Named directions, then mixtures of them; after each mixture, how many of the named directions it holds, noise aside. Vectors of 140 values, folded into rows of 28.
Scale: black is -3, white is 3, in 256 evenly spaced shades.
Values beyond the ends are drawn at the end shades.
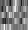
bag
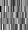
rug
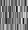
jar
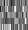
three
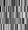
two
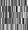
one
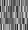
two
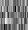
two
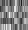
two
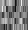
one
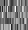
three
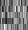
two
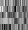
three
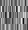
one
